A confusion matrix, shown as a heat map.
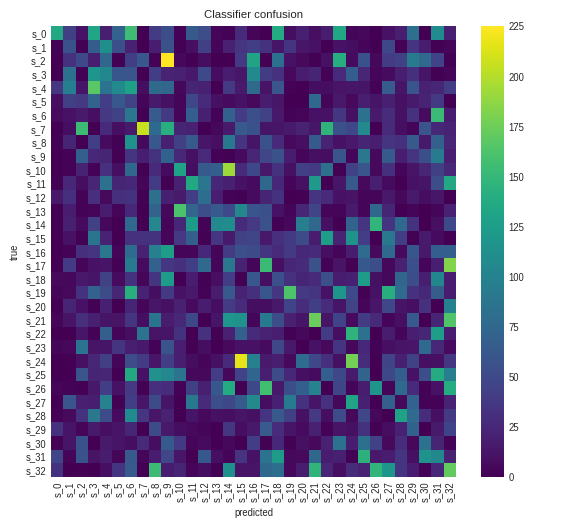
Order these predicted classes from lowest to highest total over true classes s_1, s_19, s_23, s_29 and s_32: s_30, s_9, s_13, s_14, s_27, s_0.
s_13, s_0, s_30, s_9, s_14, s_27
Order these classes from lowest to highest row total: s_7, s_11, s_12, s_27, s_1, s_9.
s_12, s_1, s_9, s_11, s_27, s_7
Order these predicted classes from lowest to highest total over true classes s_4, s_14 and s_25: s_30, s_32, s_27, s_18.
s_30, s_18, s_27, s_32
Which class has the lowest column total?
s_0
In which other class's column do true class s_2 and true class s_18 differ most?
s_23
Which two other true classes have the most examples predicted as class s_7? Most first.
s_22, s_2
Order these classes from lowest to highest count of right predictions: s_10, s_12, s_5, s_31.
s_5, s_12, s_31, s_10
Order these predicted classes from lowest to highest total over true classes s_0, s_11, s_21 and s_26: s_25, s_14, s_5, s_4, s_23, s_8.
s_25, s_5, s_4, s_8, s_23, s_14
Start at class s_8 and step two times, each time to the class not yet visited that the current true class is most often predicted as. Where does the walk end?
s_31
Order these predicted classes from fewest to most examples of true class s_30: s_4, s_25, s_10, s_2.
s_4, s_10, s_2, s_25
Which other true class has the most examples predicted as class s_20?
s_14
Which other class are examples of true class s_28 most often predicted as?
s_6
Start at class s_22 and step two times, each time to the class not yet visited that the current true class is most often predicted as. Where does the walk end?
s_15
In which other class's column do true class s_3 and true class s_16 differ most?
s_9
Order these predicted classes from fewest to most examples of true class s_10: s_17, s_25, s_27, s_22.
s_17, s_27, s_25, s_22
